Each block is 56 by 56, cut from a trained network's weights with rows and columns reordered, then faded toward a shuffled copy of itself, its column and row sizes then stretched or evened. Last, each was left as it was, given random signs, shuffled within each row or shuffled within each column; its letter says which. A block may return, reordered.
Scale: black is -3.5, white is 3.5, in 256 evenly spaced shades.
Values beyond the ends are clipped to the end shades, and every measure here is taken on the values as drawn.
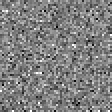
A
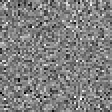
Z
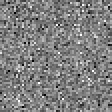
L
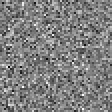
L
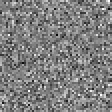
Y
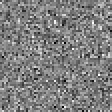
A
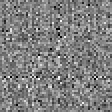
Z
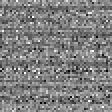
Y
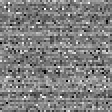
Y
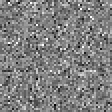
A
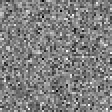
L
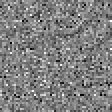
Y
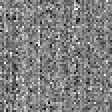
L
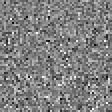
A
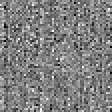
Z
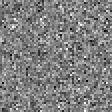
L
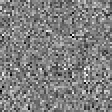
Z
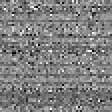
Z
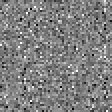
L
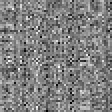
Z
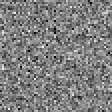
L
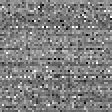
Y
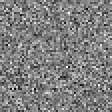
Y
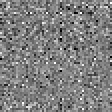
Z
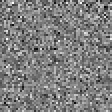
A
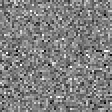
Y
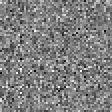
A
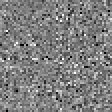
A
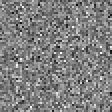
L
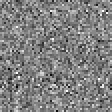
A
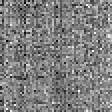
Z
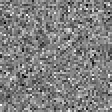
L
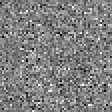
A
